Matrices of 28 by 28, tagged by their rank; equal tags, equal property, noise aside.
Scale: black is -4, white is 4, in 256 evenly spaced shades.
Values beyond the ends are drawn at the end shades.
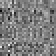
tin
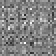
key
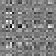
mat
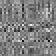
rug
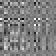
mat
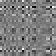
mat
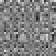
tin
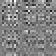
rug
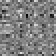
tin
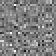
tin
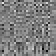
rug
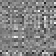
tin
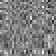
rug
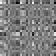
mat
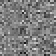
key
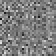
key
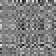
mat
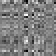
mat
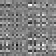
mat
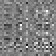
rug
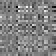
rug
